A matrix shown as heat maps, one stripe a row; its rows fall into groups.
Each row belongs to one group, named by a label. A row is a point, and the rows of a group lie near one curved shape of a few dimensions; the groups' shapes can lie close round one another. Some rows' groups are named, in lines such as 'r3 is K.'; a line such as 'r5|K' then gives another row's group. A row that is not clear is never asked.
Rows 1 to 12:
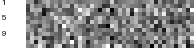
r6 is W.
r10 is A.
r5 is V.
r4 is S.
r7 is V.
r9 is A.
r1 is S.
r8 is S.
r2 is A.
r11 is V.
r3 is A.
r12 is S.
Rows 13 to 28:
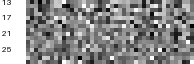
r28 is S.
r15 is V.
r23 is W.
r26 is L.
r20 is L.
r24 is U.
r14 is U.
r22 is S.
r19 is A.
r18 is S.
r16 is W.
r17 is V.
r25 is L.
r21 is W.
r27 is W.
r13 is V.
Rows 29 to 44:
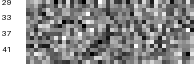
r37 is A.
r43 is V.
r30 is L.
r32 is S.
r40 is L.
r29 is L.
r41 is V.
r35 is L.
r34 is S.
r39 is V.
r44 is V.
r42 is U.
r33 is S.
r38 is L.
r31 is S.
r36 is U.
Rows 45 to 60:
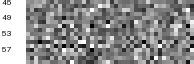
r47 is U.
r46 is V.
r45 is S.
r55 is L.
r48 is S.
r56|L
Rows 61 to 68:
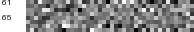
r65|S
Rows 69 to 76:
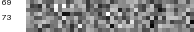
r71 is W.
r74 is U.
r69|S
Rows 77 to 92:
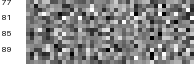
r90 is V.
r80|L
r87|S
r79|U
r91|L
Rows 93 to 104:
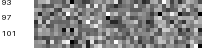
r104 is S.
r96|V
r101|L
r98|A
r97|V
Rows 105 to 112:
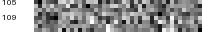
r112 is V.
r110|U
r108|V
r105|L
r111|V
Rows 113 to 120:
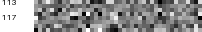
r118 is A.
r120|A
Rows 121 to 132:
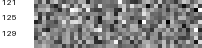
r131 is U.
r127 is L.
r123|S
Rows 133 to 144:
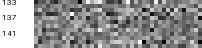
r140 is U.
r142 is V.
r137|U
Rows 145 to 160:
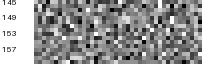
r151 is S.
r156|W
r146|L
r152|L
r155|L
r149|V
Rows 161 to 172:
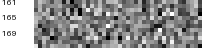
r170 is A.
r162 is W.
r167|V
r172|A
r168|L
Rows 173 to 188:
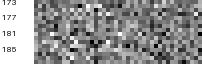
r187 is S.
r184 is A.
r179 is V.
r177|V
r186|V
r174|A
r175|V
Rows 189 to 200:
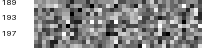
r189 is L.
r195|V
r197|V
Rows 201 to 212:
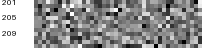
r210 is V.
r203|S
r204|V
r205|L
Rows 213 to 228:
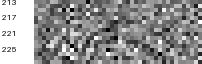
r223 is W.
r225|L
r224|S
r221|V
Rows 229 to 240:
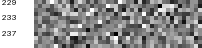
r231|U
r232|W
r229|S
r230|V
